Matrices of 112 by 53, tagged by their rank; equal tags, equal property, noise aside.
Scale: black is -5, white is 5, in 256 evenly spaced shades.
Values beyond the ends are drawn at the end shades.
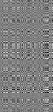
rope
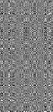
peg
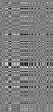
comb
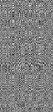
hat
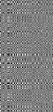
comb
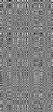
peg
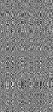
hat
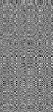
peg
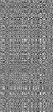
peg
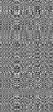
peg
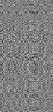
hat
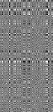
comb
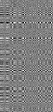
comb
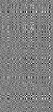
rope
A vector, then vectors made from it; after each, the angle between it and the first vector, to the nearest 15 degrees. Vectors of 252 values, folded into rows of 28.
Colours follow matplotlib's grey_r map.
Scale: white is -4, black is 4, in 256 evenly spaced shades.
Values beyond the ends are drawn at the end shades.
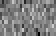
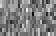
105 degrees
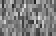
75 degrees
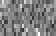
165 degrees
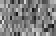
120 degrees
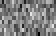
30 degrees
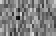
90 degrees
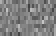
105 degrees
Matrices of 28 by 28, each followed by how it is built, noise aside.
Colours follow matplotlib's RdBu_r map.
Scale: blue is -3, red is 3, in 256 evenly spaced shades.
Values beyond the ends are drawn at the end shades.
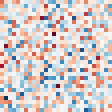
Hankel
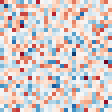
noise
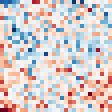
smooth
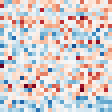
blocks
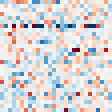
uneven rows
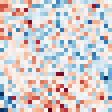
smooth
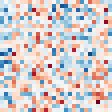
blocks
